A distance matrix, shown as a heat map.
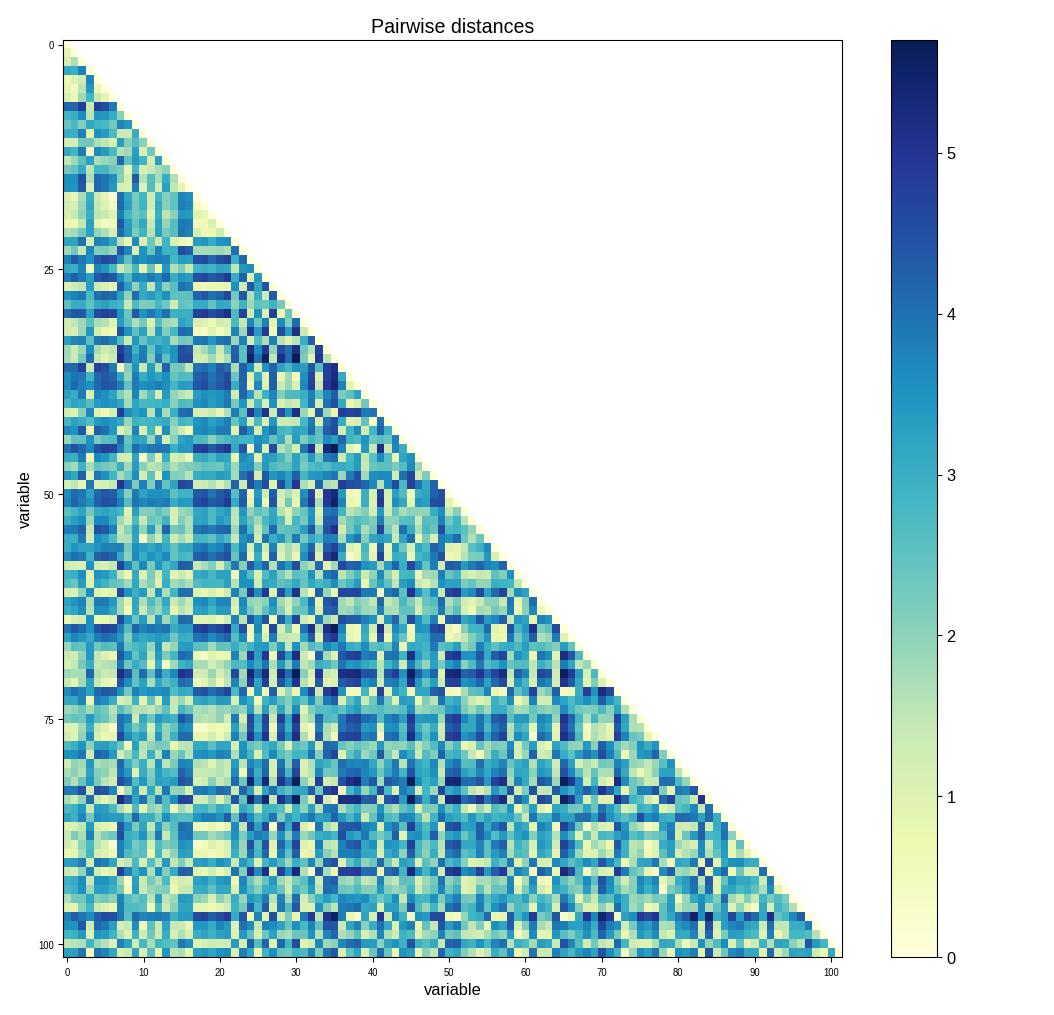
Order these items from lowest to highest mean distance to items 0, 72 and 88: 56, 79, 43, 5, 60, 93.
56, 5, 93, 60, 79, 43
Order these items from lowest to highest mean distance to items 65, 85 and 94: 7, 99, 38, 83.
99, 38, 83, 7
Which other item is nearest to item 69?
13
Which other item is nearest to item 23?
81
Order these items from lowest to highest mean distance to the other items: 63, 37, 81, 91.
63, 91, 81, 37
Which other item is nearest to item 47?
60
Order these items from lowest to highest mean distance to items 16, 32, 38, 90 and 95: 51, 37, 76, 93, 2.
76, 93, 2, 37, 51
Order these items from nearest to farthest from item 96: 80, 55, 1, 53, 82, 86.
1, 80, 82, 55, 53, 86
